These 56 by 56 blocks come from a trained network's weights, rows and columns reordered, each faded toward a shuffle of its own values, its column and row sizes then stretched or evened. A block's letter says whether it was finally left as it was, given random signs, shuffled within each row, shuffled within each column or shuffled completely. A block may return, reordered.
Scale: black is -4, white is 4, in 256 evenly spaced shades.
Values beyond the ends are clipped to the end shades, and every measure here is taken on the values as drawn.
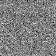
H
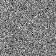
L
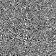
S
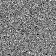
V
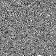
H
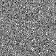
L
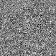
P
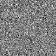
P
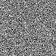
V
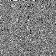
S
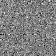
H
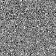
H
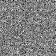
H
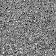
H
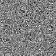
P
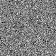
V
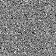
H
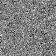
L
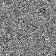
L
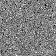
V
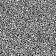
V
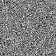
S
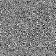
P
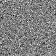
V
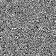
H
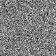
S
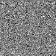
S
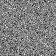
V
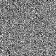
P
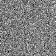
L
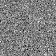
H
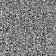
P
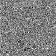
H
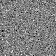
V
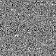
S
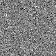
L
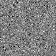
H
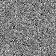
V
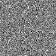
S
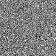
P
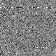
H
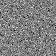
V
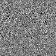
S
